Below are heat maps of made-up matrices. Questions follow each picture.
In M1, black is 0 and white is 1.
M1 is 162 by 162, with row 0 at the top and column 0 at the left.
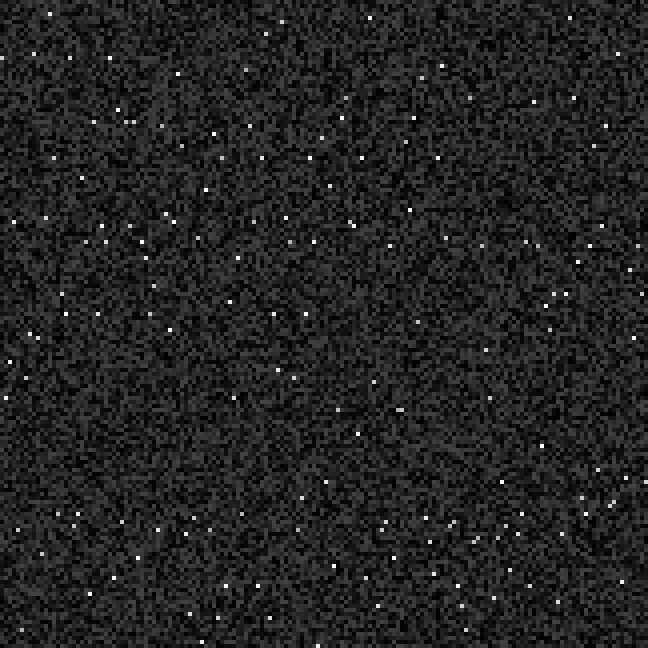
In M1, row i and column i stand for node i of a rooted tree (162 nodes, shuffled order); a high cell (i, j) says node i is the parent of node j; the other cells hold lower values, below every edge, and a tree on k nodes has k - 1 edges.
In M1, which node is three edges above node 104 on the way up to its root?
139
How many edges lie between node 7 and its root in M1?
9
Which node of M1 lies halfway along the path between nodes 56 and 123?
78
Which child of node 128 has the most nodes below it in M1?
146
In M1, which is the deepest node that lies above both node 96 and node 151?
130
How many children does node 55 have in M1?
4
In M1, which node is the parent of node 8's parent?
39
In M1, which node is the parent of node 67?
154
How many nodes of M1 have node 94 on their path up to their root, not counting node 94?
10
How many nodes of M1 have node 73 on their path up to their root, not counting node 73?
8
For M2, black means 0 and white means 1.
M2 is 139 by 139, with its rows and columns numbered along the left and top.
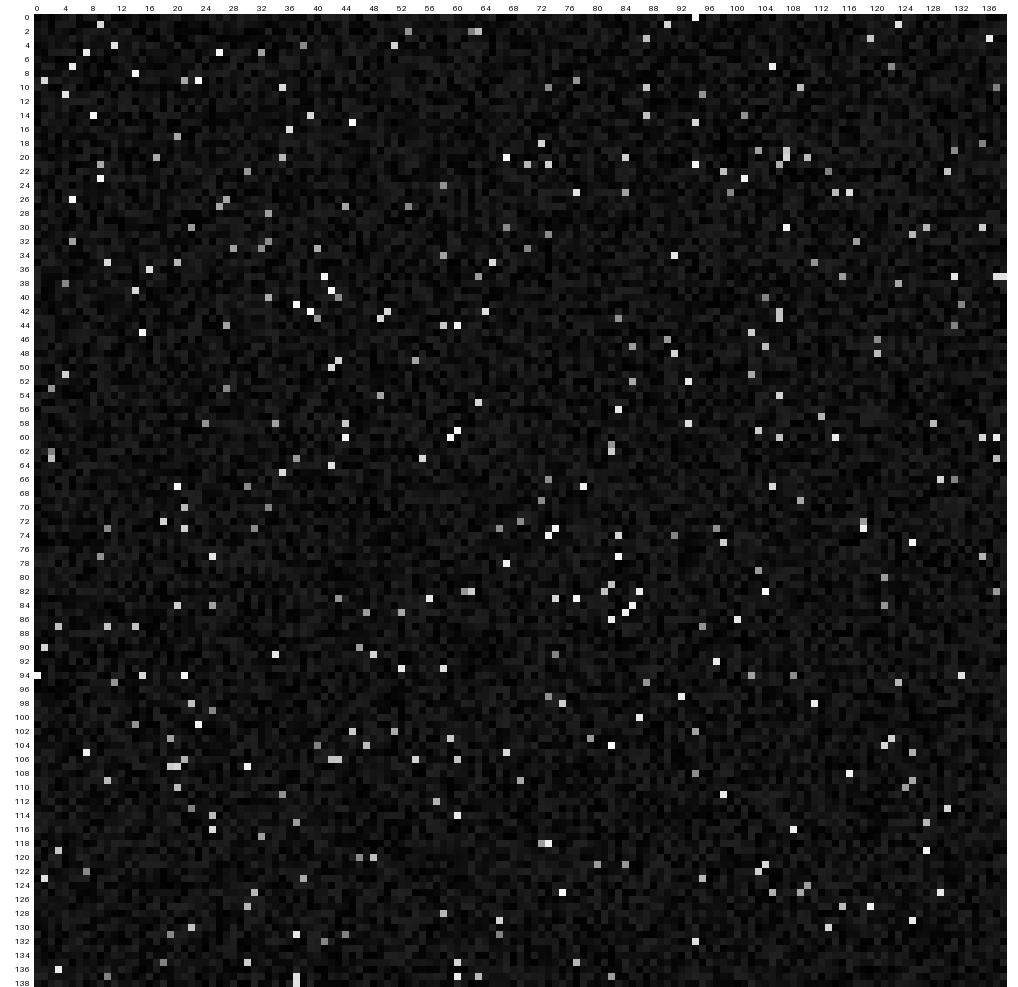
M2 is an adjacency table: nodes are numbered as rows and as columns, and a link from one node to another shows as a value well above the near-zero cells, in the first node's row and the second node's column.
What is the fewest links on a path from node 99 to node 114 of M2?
2
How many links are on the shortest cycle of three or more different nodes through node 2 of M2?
5
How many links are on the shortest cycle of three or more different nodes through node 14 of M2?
8
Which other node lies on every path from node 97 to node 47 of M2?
node 73
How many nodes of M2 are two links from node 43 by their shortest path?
9
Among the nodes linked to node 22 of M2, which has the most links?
node 30
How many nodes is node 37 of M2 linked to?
6
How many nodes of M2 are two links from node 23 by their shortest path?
4
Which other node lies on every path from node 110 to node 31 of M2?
node 20
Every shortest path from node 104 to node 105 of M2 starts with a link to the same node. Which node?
node 121
